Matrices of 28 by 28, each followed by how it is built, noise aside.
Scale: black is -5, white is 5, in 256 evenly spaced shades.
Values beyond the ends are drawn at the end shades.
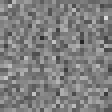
noise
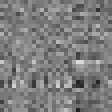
low rank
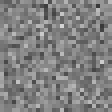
noise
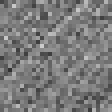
Hankel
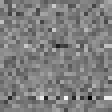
uneven rows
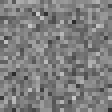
noise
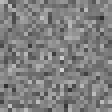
noise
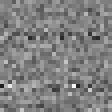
uneven rows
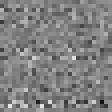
uneven rows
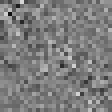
block diagonal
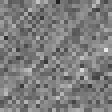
Hankel
